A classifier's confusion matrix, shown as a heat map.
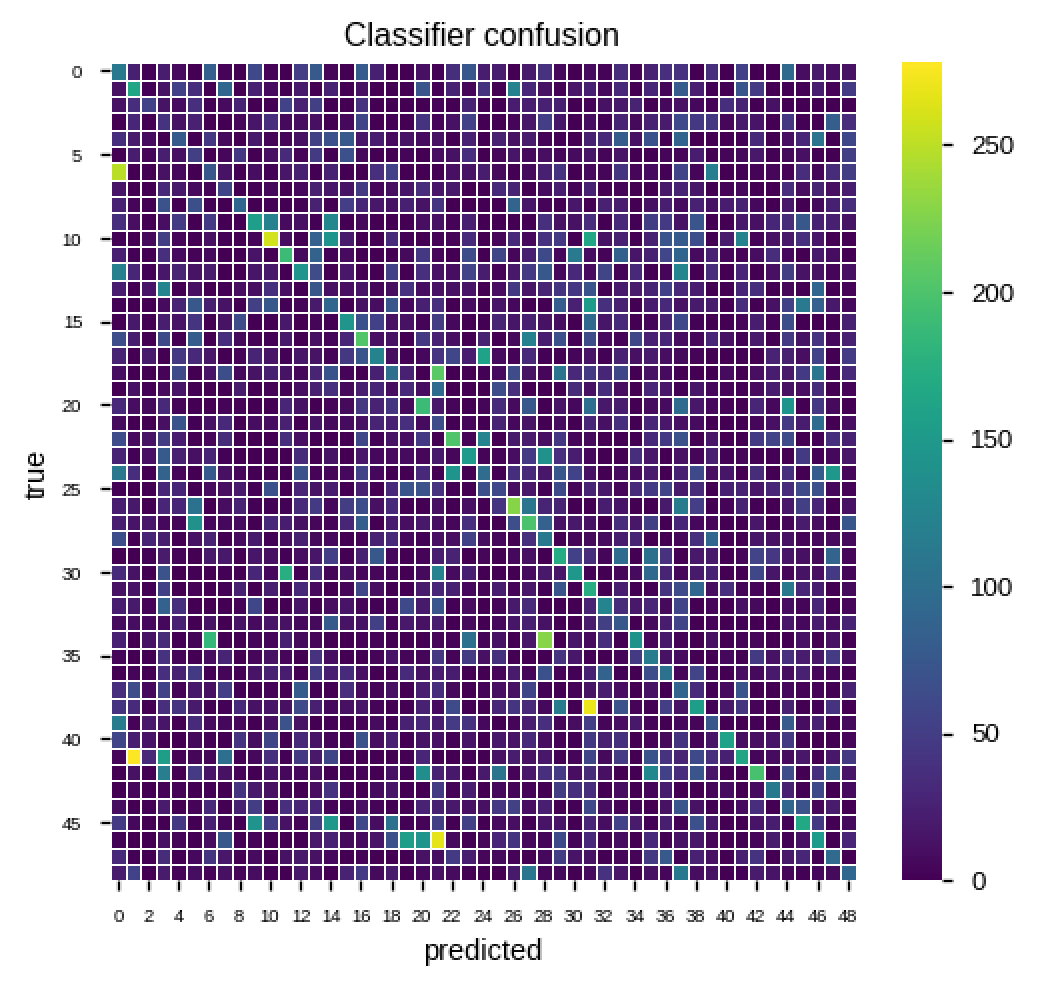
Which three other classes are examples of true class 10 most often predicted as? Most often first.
31, 14, 41
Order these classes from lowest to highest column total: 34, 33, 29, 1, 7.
34, 7, 1, 33, 29
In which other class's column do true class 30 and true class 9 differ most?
11
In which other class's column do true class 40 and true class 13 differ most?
3
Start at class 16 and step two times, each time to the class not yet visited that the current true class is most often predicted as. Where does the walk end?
5
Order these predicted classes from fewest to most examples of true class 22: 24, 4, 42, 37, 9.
9, 4, 42, 37, 24
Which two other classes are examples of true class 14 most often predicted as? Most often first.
31, 45
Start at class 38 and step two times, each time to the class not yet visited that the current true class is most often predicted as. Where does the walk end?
44
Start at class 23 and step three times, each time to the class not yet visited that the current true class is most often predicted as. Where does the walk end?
0
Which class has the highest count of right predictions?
10
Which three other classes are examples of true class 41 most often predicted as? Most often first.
1, 3, 7
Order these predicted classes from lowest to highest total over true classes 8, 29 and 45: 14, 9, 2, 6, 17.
2, 6, 17, 9, 14
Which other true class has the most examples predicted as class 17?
29
